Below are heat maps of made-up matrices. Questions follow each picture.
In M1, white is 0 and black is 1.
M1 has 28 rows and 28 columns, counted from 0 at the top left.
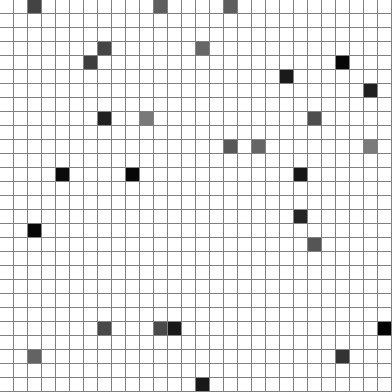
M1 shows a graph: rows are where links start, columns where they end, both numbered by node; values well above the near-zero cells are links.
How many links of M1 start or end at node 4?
3
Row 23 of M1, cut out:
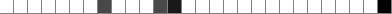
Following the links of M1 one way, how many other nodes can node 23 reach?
11
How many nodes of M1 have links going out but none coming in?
8
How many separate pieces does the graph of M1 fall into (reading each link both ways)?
5
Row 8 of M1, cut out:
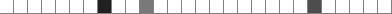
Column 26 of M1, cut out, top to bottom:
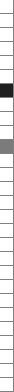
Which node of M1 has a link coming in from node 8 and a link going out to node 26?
node 10
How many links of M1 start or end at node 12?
4
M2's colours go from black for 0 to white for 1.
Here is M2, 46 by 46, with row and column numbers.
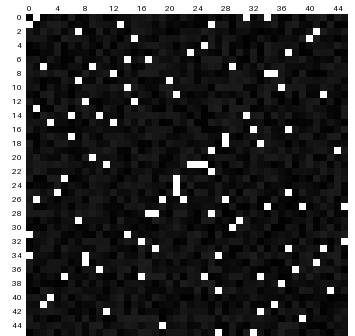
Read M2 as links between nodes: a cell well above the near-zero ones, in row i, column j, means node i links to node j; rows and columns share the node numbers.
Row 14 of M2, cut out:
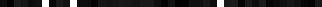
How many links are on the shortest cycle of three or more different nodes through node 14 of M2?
8
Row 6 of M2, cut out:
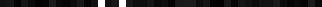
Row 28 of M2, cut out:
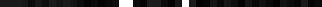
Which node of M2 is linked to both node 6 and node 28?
node 17
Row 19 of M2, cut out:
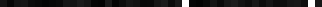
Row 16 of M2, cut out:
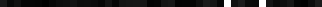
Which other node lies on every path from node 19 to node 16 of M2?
node 26
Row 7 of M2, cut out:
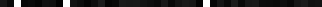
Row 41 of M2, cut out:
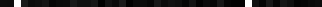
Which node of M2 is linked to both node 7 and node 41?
node 2
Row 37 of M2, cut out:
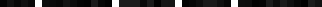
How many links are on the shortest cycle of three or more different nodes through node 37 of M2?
5
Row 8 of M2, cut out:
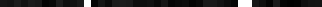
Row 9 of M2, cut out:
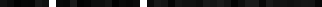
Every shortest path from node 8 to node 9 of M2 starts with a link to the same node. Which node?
node 35
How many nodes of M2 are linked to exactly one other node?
10
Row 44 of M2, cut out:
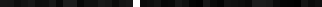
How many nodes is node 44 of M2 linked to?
1
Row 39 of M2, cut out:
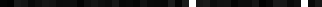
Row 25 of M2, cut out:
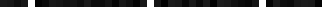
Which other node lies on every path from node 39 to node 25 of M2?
node 27
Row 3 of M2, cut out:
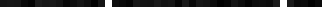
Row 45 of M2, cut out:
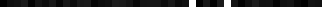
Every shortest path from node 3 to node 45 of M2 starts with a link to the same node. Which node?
node 15
